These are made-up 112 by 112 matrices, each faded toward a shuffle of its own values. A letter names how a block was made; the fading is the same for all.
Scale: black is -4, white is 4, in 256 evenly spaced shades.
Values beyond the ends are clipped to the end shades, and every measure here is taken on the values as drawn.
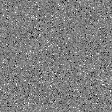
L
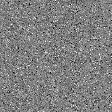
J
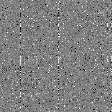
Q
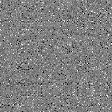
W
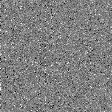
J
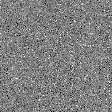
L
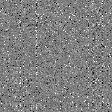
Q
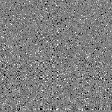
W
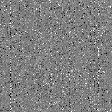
Q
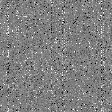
Q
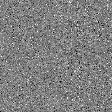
J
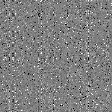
Q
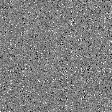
L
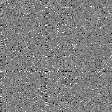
W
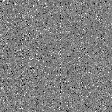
Q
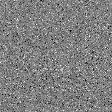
L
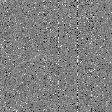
Q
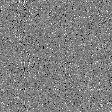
L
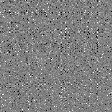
W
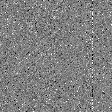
J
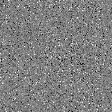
L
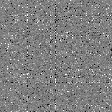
W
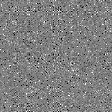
W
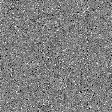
J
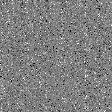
L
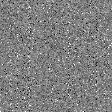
J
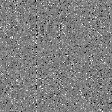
Q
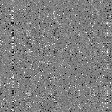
W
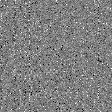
J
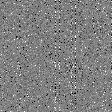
Q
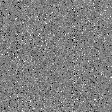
L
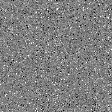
L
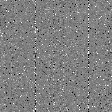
Q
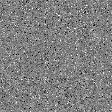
L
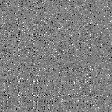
W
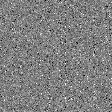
J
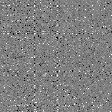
W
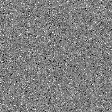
J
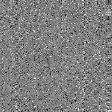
Q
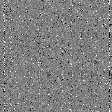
Q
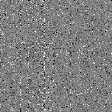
Q
